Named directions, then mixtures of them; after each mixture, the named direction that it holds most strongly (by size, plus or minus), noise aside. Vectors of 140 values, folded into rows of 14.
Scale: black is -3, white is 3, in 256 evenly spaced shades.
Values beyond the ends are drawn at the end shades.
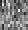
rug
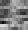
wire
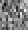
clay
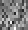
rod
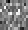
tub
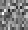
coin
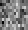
rod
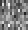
rug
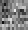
wire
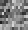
wire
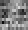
wire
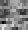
wire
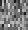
rug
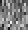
rug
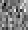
clay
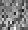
rod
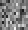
rod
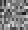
coin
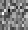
coin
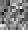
coin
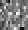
tub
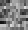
wire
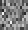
rod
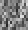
rod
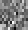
rod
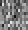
rug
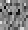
tub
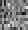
rug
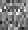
tub
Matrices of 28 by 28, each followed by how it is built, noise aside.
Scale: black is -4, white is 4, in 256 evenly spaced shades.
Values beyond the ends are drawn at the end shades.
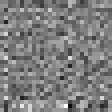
low rank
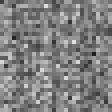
blocks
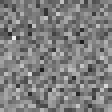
repeating columns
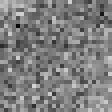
smooth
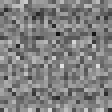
repeating columns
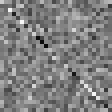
diagonal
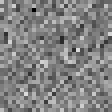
Hankel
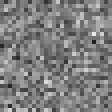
blocks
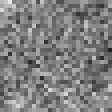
smooth
